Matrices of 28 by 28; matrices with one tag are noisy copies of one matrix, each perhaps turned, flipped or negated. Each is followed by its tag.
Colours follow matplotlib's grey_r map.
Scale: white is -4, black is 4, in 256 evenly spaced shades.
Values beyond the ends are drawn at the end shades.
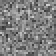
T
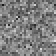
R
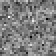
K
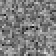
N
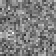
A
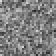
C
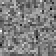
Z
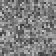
R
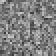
N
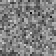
R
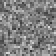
C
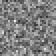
T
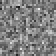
N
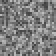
N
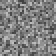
T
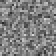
N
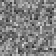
Z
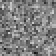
K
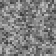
K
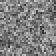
C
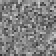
A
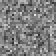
T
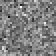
R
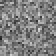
R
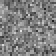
C
